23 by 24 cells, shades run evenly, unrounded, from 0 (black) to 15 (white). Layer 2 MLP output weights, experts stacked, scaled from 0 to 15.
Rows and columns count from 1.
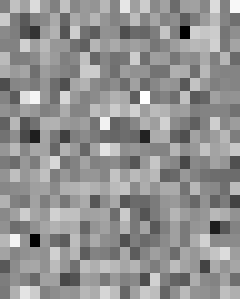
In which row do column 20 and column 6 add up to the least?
8
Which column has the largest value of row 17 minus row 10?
3
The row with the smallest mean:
11
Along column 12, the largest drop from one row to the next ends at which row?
10
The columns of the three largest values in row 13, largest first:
6, 16, 5
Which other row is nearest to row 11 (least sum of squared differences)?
22
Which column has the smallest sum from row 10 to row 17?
19
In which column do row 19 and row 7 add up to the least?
4
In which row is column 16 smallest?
18
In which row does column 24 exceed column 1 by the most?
1
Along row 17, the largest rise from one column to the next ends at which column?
13
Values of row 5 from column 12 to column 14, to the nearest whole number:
7 7 12
